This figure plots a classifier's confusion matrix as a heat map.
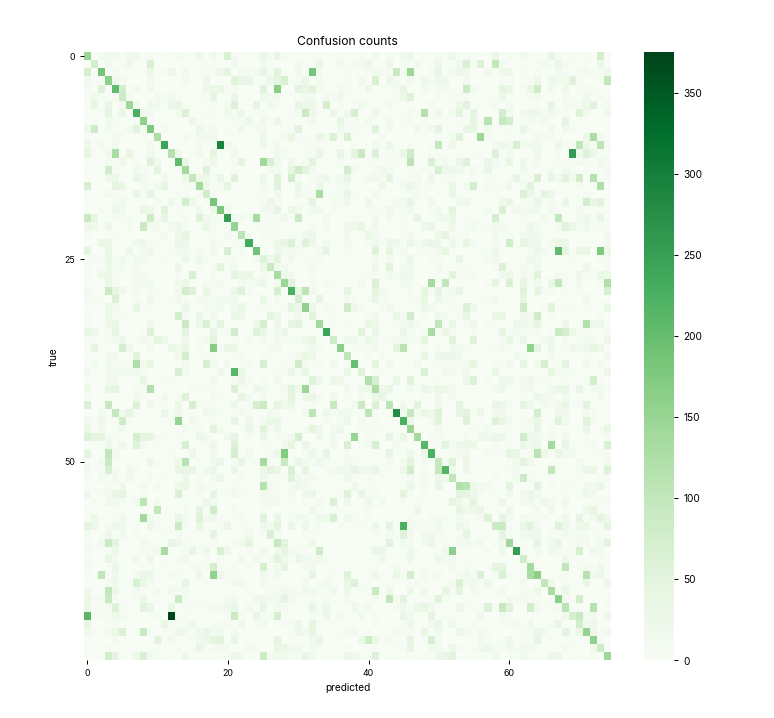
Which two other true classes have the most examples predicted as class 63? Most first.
36, 64
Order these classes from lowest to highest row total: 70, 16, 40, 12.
70, 40, 16, 12
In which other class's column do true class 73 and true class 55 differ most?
8
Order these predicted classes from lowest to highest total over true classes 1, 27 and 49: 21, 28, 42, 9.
42, 9, 21, 28
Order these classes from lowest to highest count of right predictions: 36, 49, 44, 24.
36, 24, 49, 44
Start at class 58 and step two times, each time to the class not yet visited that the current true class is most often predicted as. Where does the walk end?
13
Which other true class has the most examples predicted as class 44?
2
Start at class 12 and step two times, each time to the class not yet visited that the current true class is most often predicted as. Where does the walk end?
0
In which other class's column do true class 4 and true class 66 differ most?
27
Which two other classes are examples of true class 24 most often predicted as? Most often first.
67, 73
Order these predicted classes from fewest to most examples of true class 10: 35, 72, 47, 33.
47, 33, 35, 72
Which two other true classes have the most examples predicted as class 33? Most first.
17, 61
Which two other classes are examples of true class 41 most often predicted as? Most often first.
31, 9
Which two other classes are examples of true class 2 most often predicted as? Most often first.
32, 46
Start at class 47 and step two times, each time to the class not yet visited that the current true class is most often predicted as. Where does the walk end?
7
